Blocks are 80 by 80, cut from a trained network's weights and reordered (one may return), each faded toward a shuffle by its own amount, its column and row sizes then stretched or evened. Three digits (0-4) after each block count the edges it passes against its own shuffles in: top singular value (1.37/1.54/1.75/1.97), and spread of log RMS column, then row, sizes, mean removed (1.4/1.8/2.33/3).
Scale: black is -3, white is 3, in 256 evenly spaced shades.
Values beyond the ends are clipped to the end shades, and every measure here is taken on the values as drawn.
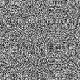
4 0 0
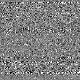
3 0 4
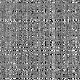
4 3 4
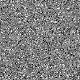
0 0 3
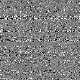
1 1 4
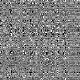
3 3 3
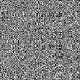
4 3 0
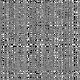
4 4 4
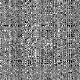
4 3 3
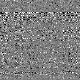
2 2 4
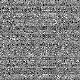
3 2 1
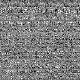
2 0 3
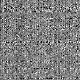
3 1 3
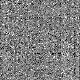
1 0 2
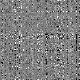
1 4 3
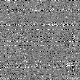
0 1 4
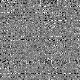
1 2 4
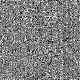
1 0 2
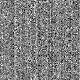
2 1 0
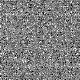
0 1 0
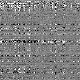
3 3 4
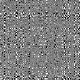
4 4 4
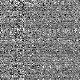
2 3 2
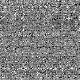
2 1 2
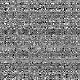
4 3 3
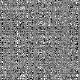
3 4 0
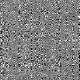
2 4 3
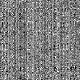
4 2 2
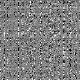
2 4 0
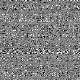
1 2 4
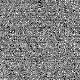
1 1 0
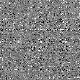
0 2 3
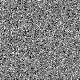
0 0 0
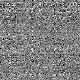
1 2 2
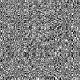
4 3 1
